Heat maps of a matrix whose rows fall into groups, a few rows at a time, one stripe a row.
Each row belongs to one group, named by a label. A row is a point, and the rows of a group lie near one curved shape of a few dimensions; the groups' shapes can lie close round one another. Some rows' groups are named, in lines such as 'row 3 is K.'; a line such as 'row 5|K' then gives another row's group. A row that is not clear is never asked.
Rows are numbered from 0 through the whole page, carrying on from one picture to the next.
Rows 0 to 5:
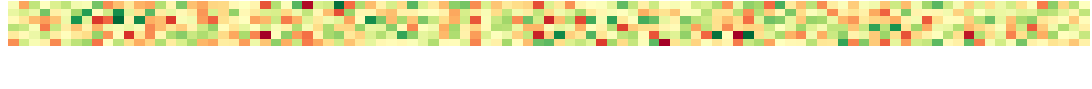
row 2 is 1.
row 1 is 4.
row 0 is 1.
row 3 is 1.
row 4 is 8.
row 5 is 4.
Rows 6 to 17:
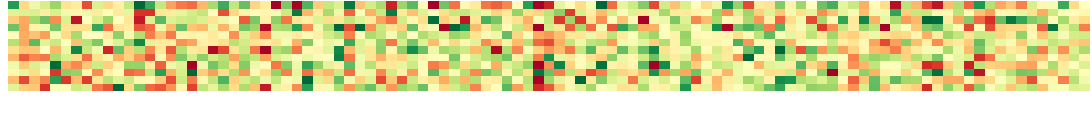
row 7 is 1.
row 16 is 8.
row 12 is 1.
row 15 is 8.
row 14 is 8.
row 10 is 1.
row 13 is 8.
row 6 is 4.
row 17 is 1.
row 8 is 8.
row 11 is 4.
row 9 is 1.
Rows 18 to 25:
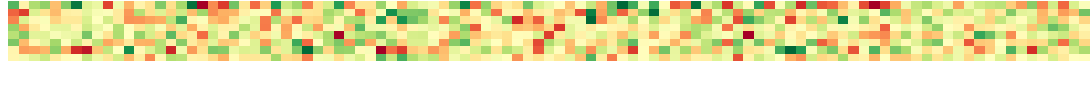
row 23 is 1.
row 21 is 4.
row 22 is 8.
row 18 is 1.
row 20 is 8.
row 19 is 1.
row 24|8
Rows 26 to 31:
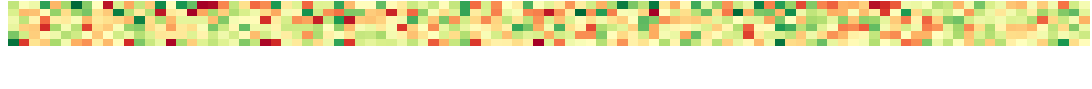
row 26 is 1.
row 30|8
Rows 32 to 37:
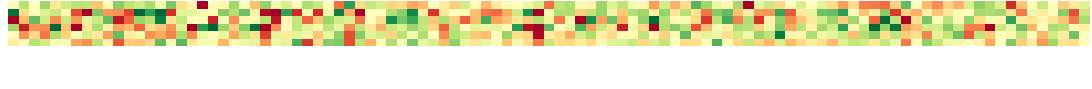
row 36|1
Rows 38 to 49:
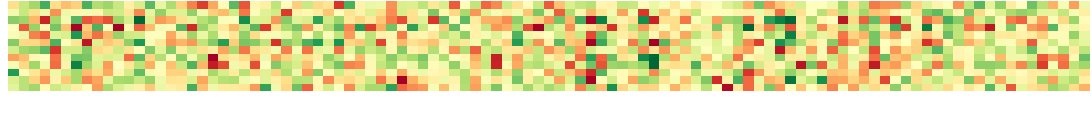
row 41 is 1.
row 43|8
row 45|1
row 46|1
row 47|8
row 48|8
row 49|1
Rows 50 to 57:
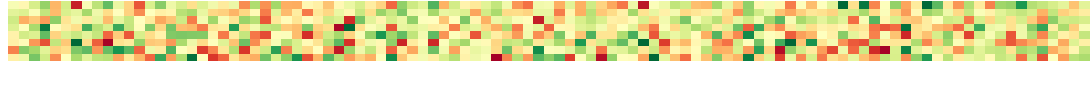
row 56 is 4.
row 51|8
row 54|8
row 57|1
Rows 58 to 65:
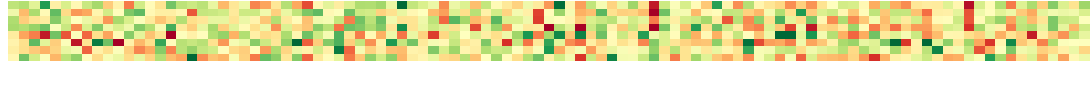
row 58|8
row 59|8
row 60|1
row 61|8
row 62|8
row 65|1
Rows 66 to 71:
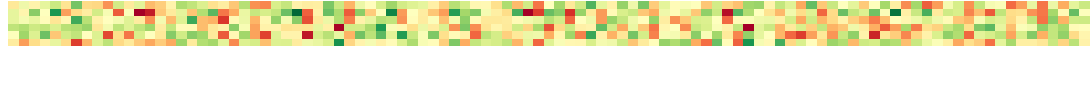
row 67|1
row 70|8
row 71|8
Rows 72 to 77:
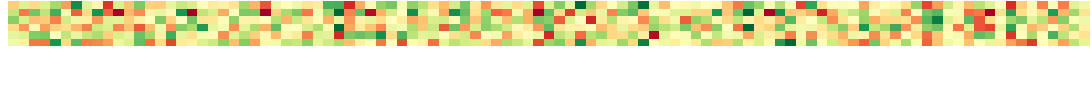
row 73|1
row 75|8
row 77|8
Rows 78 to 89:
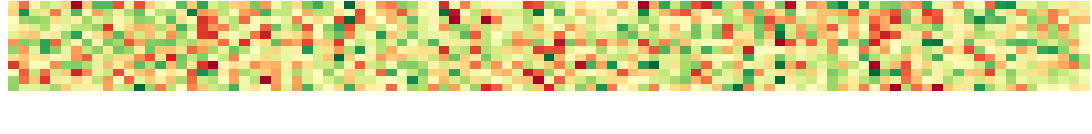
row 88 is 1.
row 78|8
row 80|4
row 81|1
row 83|8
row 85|8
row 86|1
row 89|4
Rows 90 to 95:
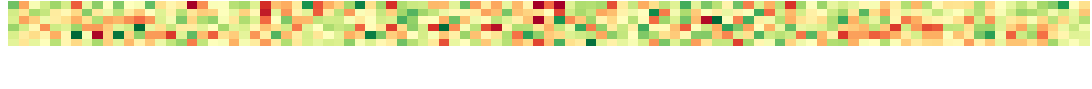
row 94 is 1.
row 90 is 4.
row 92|8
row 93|4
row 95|8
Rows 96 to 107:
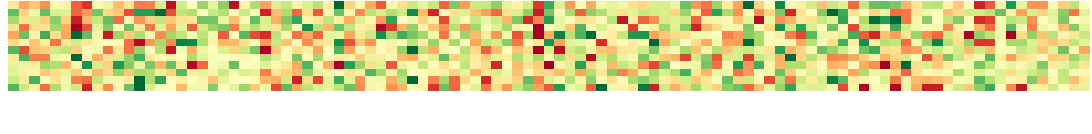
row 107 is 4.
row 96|8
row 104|4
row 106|4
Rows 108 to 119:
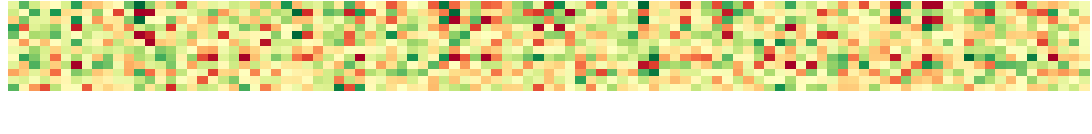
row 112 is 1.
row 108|4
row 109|1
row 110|4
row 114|4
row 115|4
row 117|1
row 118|4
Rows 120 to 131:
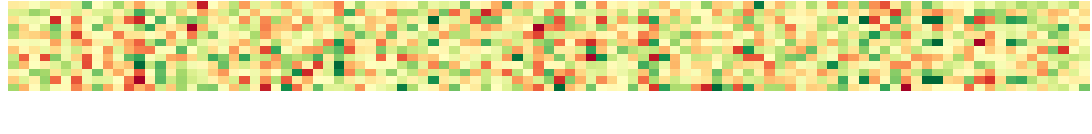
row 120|4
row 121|4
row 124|1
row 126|8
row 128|4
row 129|1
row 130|8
